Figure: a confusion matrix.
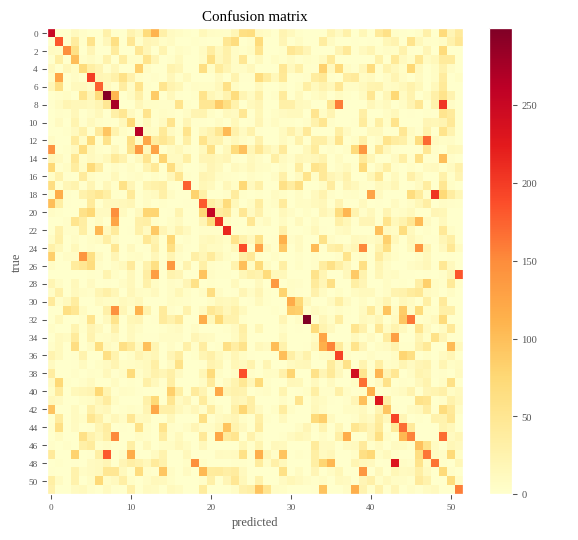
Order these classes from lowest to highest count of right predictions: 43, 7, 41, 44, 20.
44, 43, 41, 20, 7
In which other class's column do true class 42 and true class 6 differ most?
13
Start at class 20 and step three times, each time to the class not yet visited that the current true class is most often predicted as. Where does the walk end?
39
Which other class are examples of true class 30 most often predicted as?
31
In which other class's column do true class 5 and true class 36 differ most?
1
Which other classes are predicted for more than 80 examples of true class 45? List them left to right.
8, 21, 37, 44, 49
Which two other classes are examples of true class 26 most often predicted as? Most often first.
15, 24
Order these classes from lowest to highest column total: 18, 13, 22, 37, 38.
18, 37, 38, 22, 13
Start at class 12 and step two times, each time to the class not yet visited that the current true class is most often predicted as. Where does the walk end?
7
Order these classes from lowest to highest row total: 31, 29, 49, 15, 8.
29, 15, 49, 31, 8
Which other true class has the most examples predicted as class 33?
24
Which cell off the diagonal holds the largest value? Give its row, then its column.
48, 43
